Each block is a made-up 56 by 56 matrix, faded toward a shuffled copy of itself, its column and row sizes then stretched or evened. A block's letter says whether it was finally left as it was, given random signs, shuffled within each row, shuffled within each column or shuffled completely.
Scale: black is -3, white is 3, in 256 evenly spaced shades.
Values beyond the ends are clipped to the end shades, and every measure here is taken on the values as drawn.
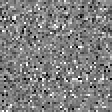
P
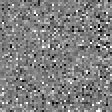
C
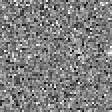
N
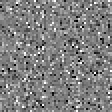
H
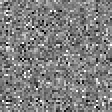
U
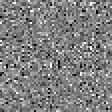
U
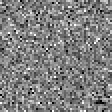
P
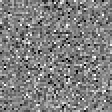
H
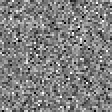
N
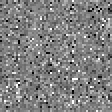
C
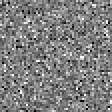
N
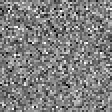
P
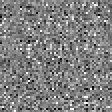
U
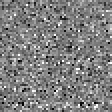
P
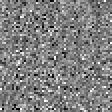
U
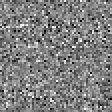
P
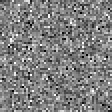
H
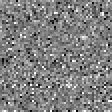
P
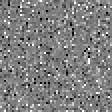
H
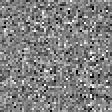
C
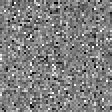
H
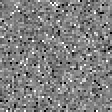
N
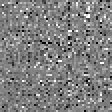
U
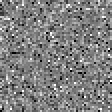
H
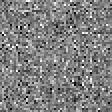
U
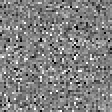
C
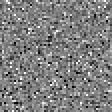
N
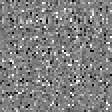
U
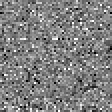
P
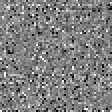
C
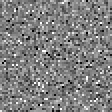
N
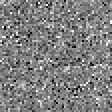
P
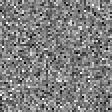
N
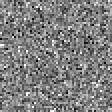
N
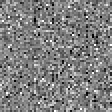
H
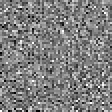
U
